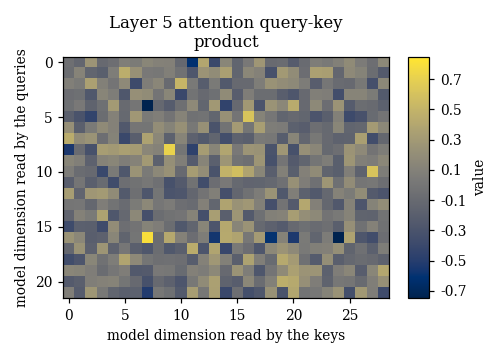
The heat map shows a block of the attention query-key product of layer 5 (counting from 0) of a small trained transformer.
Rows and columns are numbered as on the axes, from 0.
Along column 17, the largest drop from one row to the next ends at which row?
17
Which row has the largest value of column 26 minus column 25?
21
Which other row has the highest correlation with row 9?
16
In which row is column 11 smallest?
0
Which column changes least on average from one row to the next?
8
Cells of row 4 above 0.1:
9
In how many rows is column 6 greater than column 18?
13
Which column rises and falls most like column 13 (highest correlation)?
20
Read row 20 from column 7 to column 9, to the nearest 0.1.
-0.3 -0.1 -0.2
